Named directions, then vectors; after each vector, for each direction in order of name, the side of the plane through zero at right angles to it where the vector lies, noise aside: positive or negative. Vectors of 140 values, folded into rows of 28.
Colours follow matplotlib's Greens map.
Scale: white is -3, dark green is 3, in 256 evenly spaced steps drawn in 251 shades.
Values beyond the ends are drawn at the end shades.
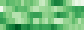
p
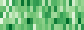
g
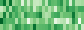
negative, positive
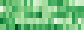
negative, positive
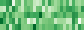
negative, positive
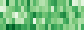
positive, positive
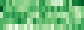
negative, negative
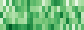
positive, positive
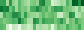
negative, negative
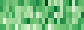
positive, negative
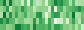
negative, positive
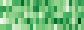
positive, negative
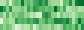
positive, negative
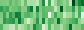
negative, negative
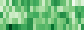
positive, positive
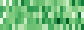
positive, negative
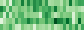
positive, negative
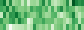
negative, negative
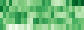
negative, negative
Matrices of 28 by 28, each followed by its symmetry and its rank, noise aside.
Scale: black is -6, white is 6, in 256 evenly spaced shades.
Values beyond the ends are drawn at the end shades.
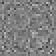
symmetric, rank six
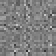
antisymmetric, rank four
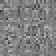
no symmetry, rank six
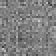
antisymmetric, rank six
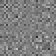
symmetric, rank four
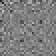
symmetric, rank three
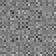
symmetric, rank three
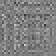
antisymmetric, rank four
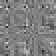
antisymmetric, rank four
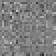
antisymmetric, rank four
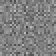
no symmetry, rank four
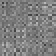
symmetric, rank four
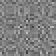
antisymmetric, rank four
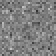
no symmetry, rank six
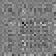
symmetric, rank three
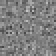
antisymmetric, rank six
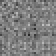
symmetric, rank six
